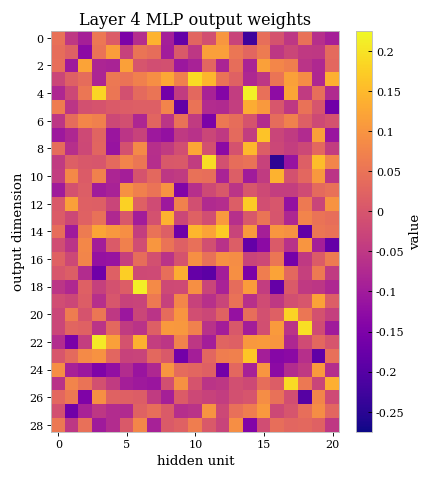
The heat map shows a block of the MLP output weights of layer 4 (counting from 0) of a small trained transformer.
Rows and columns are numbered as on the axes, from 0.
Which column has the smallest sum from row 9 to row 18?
17
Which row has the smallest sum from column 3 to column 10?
7
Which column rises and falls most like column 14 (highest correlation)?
3
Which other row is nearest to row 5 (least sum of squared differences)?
8
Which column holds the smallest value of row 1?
2
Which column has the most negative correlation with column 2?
15
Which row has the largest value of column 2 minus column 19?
23
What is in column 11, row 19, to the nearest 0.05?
-0.05
